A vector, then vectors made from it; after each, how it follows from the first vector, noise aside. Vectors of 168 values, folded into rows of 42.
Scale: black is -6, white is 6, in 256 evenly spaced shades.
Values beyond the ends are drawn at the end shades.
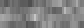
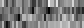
reversed, negated, scaled up.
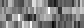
reversed, scaled up.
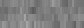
wrapped around, negated, shrunk.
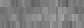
wrapped around, negated, shrunk.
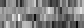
reversed, scaled up.
